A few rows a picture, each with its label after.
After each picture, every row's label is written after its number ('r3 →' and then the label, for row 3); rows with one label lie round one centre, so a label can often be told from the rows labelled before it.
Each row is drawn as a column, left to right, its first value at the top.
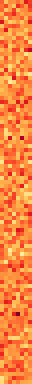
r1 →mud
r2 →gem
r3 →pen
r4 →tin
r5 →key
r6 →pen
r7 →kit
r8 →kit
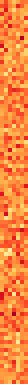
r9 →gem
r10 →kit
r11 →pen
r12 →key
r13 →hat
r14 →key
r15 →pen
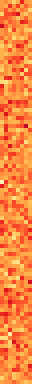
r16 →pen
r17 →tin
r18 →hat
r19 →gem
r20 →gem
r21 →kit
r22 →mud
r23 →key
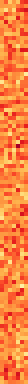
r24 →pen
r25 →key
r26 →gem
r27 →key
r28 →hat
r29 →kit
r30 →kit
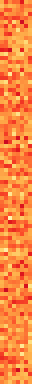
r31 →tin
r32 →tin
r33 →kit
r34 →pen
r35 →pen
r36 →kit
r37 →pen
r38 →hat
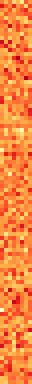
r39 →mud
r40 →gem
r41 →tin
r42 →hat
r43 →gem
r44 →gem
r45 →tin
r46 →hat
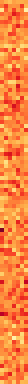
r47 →key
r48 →hat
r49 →hat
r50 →tin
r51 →pen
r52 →hat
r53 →key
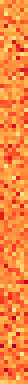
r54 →mud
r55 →pen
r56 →hat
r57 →mud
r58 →gem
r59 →kit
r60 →key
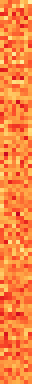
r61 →key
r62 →gem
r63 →mud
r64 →tin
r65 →mud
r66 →tin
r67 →pen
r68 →gem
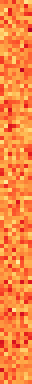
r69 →pen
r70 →key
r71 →tin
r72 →mud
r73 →gem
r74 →key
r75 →gem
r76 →gem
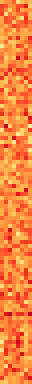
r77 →hat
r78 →mud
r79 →key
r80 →pen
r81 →gem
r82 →gem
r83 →hat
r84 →key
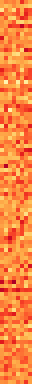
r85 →key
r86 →tin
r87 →key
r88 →key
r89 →tin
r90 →pen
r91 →tin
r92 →tin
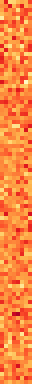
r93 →gem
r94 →kit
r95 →hat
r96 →key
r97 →key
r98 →hat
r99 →tin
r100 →kit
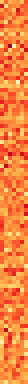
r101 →hat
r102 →tin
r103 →gem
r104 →hat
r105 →tin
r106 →gem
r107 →kit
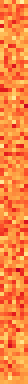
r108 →pen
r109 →hat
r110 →gem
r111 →mud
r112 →hat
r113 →hat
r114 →pen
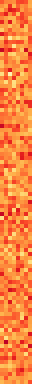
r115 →kit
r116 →tin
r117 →kit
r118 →tin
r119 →mud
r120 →pen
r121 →kit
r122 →gem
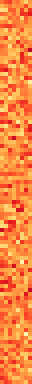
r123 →key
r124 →key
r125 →pen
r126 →pen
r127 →mud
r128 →gem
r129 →hat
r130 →tin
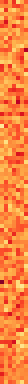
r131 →key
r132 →mud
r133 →key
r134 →pen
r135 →hat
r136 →hat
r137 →kit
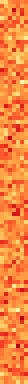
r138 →gem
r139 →gem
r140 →pen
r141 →kit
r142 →mud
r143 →tin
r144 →mud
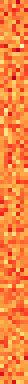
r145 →mud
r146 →gem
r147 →hat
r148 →tin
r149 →kit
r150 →hat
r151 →tin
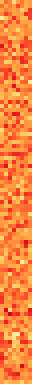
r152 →gem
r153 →tin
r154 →mud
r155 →hat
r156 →hat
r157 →gem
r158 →gem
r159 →tin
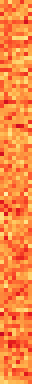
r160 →gem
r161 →kit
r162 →gem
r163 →mud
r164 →mud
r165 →mud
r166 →mud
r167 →key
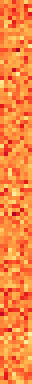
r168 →tin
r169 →hat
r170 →tin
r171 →kit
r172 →kit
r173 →mud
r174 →hat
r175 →hat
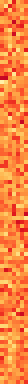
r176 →tin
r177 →tin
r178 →hat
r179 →kit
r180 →pen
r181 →key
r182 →kit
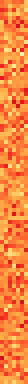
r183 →tin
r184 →mud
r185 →pen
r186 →kit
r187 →pen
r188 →kit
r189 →key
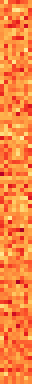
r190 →pen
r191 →gem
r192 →pen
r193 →key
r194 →key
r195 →key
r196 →pen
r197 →tin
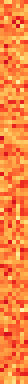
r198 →pen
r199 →gem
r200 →gem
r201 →mud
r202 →pen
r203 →mud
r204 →mud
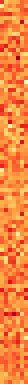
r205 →tin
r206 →gem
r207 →key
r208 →key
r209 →gem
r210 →kit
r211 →tin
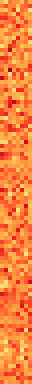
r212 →hat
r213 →hat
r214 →kit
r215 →mud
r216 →key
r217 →hat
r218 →kit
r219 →key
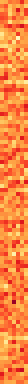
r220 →hat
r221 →hat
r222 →pen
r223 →pen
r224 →tin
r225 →pen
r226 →tin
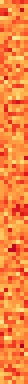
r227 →gem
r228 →tin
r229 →key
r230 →mud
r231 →mud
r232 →mud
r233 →kit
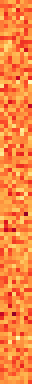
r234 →key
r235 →pen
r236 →hat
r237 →key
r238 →tin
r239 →gem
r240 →kit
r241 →tin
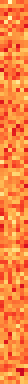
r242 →kit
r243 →tin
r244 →gem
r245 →tin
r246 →tin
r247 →mud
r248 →pen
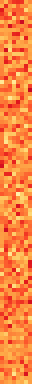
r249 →tin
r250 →hat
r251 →pen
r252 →tin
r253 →kit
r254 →kit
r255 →key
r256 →pen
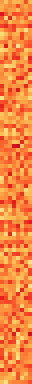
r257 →pen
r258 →gem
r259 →pen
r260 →gem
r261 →hat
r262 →tin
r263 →pen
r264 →gem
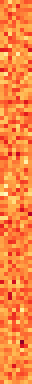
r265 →kit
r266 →kit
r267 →hat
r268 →key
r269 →hat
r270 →mud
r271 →mud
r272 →kit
